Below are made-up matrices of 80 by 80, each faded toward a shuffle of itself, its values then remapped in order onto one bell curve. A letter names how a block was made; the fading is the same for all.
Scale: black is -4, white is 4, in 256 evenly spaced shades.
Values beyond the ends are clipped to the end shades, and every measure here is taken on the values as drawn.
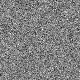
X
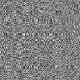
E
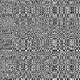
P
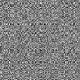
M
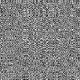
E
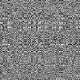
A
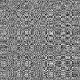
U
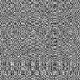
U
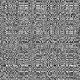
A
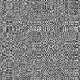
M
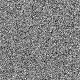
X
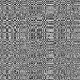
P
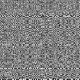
A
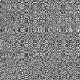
M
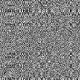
M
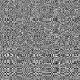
A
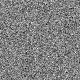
X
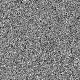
X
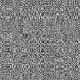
E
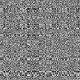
A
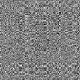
E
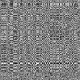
P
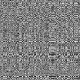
A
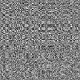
M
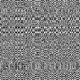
P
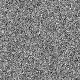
X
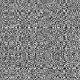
A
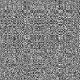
M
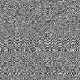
A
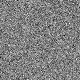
X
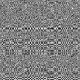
P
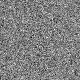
X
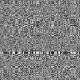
A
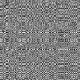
P
